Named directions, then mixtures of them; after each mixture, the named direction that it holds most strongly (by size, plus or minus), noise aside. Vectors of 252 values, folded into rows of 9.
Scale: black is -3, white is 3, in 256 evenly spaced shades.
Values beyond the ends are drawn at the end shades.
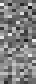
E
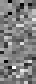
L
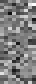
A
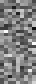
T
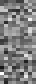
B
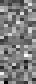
B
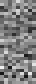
B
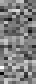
B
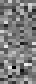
L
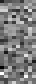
B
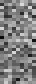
E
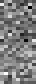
E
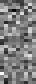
B
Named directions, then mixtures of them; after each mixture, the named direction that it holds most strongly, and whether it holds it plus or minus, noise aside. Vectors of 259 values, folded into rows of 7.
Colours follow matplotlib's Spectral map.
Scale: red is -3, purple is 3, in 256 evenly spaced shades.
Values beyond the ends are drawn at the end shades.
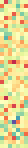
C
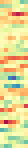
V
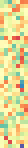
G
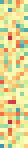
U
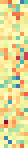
G, minus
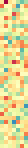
C, plus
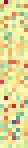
C, plus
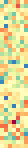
C, minus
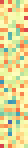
U, minus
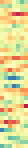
V, plus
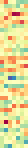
V, plus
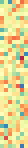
G, plus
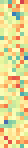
G, plus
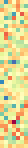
C, minus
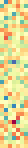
C, minus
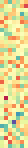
C, plus
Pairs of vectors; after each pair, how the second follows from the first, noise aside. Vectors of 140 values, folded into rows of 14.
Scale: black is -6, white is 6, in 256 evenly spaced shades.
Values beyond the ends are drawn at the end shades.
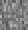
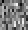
reversed, scaled up.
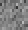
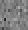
wrapped around, partly zeroed.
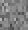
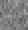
reversed, negated, shrunk.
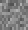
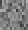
sign-scrambled.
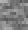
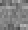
wrapped around, partly zeroed.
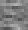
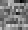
reversed, scaled up.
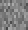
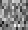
reversed, scaled up.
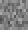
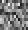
negated, scaled up.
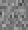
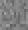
reversed, negated, shrunk.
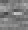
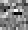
negated, scaled up.
